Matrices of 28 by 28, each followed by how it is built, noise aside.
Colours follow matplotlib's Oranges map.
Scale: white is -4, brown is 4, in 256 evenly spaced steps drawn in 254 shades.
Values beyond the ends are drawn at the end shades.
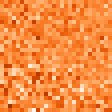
lower triangular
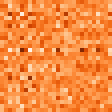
low rank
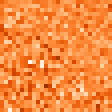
lower triangular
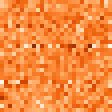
uneven rows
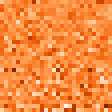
uneven rows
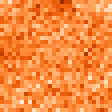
smooth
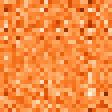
low rank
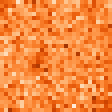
smooth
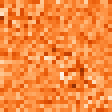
banded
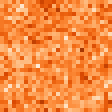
smooth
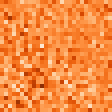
lower triangular
